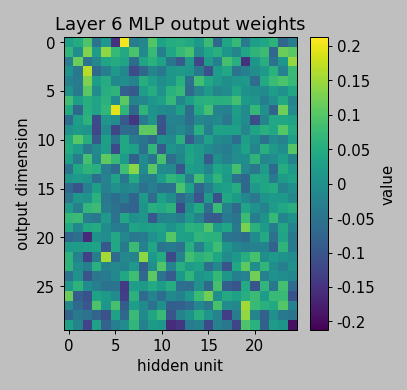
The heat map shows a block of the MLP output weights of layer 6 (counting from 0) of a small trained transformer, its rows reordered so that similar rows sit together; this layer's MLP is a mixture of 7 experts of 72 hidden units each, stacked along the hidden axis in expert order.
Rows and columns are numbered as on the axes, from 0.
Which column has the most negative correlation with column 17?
19
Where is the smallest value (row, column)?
29, 24
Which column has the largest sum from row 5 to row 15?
2
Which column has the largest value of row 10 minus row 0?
5
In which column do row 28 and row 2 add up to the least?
11
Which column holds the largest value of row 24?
20
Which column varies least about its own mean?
21
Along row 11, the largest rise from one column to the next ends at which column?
6
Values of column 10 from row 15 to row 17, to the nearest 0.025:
-0.05 0.025 0.05
